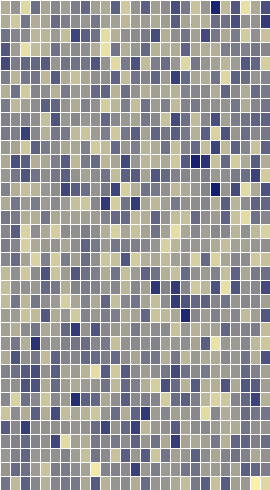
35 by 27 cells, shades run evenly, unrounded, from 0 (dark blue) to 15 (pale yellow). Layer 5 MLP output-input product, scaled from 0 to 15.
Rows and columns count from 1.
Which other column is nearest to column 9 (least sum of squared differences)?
8
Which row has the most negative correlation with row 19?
30
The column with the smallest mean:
6
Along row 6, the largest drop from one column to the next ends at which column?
24
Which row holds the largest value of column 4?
19
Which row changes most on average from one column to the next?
1
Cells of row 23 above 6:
23
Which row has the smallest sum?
13
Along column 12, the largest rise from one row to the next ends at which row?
15
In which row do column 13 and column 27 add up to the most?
17
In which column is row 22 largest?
7
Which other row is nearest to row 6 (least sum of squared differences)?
32
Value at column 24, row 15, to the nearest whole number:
11
